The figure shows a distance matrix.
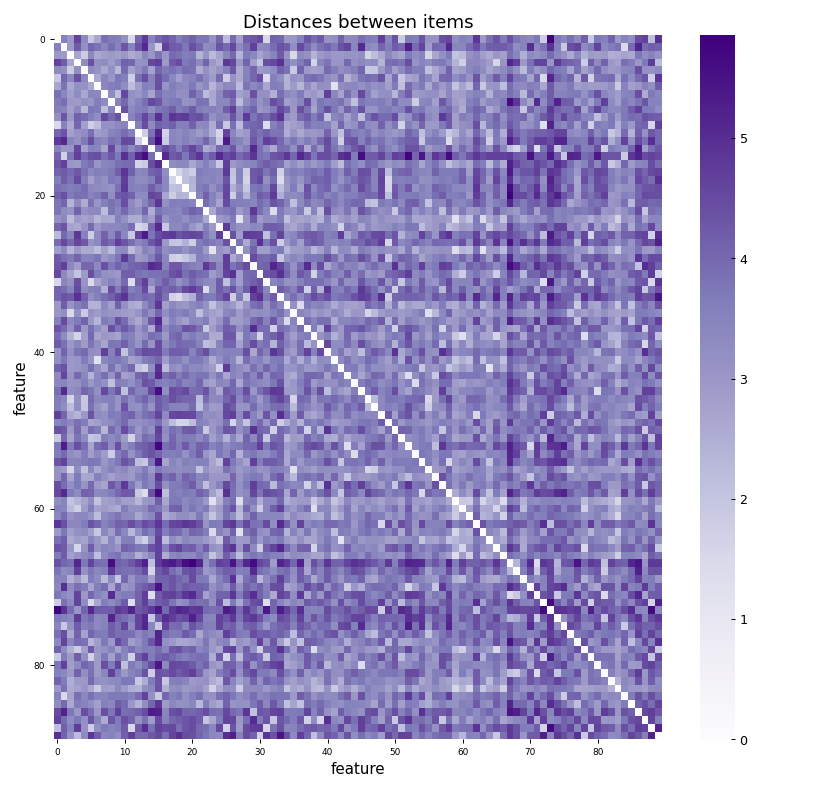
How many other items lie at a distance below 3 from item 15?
3
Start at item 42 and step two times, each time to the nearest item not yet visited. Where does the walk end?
13
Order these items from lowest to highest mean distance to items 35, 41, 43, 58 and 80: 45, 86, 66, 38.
45, 66, 38, 86
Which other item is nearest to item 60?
38
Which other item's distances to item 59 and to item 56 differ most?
66
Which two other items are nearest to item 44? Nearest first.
53, 8
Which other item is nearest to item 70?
52
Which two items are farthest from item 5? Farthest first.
73, 89
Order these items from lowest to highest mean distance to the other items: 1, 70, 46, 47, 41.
41, 47, 46, 70, 1
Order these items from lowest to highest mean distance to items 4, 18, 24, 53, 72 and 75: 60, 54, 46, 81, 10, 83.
83, 60, 46, 54, 81, 10
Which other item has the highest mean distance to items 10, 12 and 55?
15
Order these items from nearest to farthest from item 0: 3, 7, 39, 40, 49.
40, 49, 7, 39, 3
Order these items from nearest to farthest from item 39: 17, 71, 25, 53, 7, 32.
32, 7, 71, 53, 17, 25
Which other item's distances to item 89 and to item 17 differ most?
33
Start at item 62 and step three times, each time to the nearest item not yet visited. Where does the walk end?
3
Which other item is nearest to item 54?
58
